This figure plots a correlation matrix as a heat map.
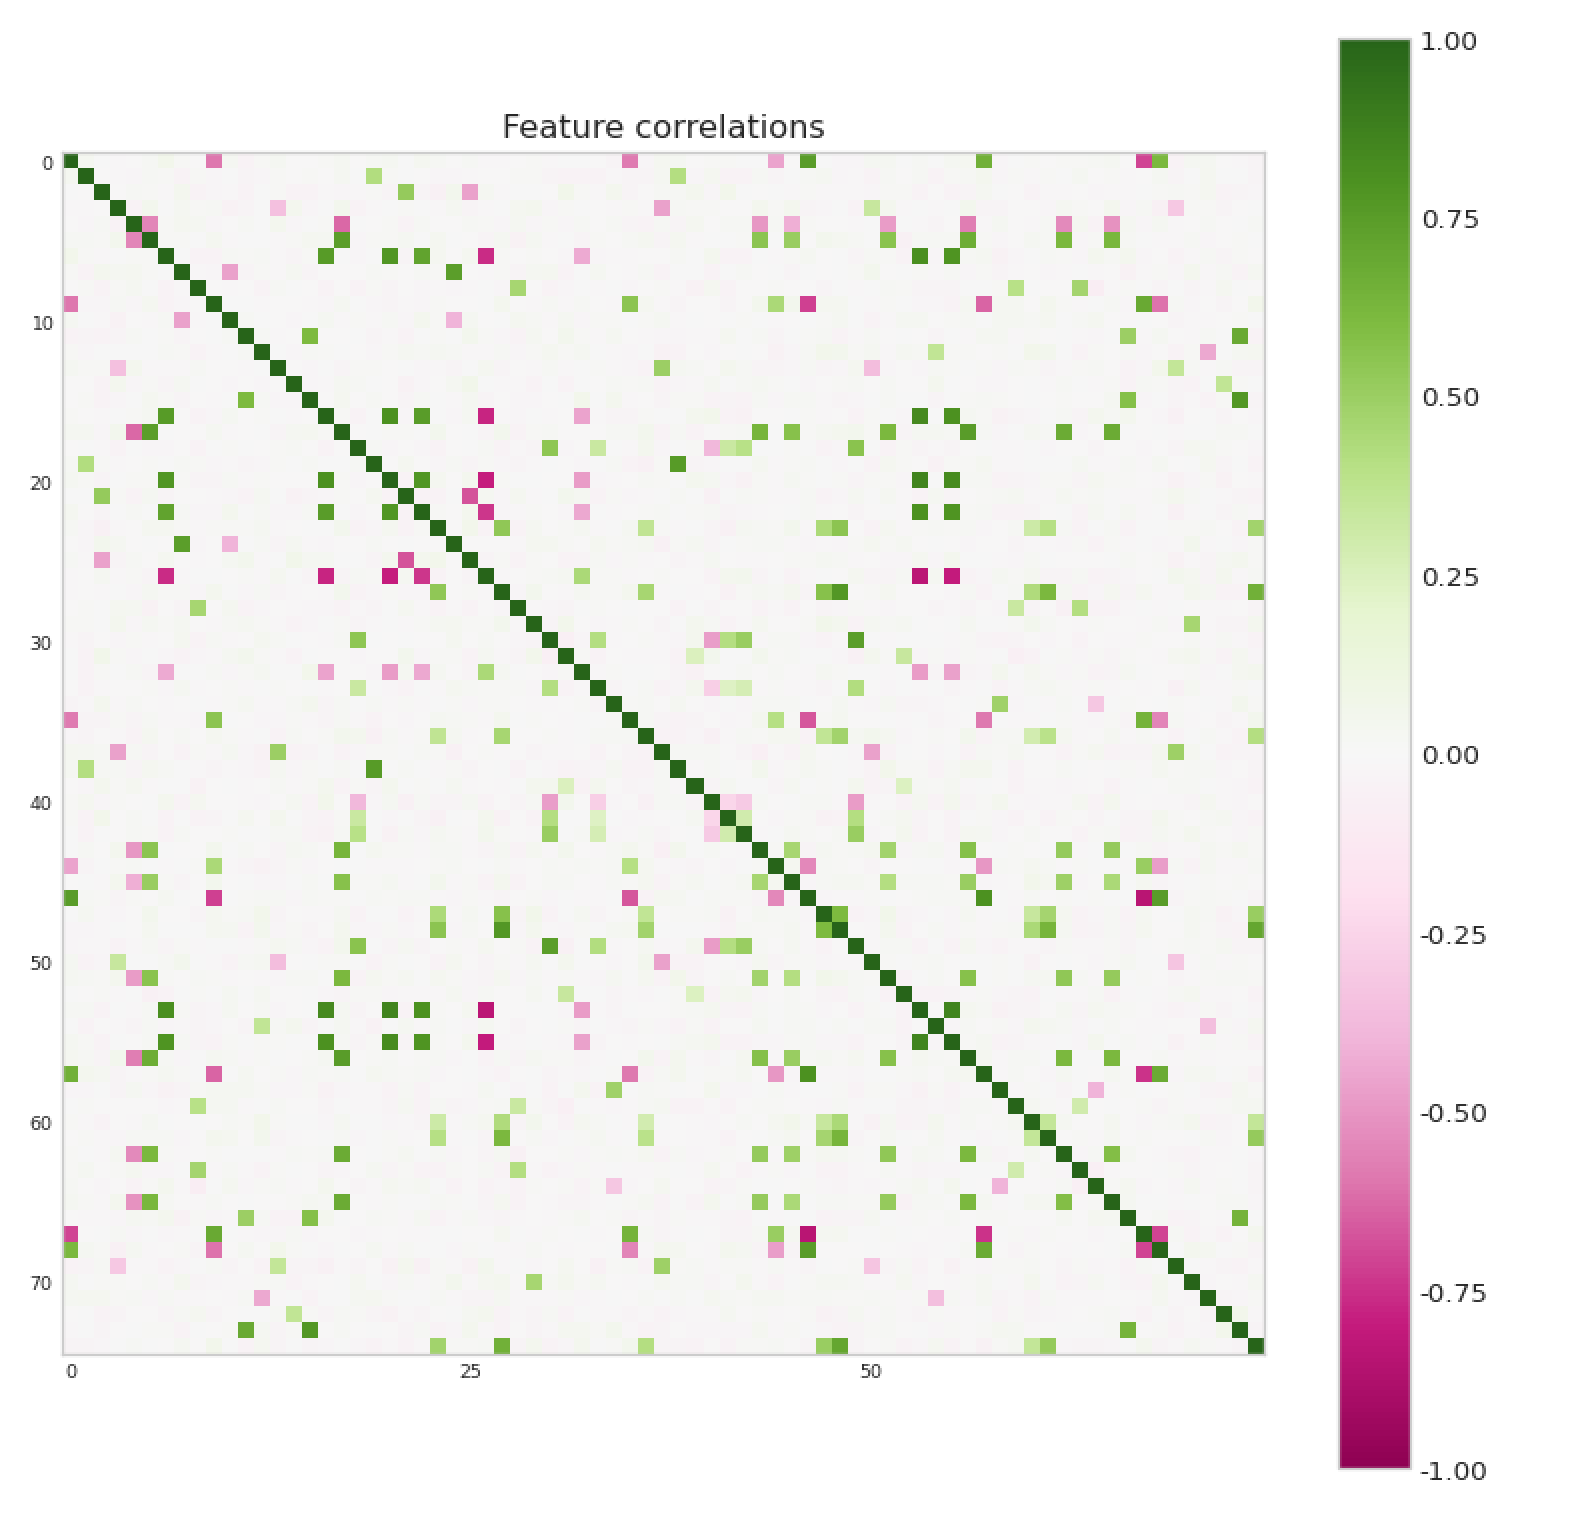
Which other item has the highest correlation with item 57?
46
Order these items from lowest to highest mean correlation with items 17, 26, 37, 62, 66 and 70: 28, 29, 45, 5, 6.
6, 28, 29, 45, 5
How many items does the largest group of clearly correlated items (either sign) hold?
9
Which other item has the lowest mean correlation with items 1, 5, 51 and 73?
4
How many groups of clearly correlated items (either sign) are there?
16
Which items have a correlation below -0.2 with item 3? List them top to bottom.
13, 37, 69
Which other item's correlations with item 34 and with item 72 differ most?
58
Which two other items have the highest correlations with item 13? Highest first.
37, 69
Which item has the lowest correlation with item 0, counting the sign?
67
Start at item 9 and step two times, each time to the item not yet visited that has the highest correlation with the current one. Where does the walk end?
35
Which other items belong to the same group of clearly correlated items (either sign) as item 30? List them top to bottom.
18, 33, 40, 41, 42, 49
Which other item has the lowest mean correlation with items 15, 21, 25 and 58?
64
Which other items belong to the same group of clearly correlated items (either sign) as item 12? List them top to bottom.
54, 71
